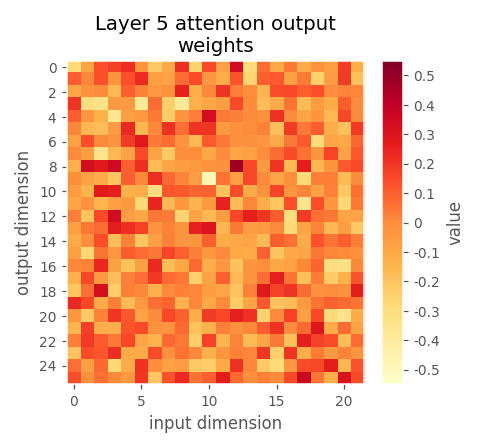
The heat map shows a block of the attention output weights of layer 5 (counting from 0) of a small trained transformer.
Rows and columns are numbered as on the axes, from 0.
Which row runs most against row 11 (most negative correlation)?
1
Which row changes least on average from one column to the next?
15
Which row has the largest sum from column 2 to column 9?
13
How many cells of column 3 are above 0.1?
7
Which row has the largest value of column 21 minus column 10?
9
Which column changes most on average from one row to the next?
3
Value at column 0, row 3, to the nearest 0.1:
0.2
